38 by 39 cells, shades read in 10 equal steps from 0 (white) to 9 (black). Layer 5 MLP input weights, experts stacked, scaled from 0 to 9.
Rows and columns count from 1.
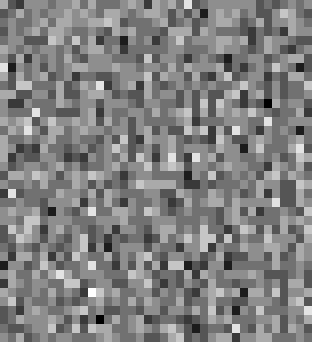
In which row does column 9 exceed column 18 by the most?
18
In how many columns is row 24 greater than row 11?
14
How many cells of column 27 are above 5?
8
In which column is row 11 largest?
31
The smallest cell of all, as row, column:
33, 12
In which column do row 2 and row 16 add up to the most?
26
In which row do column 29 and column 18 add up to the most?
7
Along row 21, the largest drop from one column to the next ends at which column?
38
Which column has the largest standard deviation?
24
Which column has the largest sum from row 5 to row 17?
27
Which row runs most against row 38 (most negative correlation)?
15
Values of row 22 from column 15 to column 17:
4 5 5
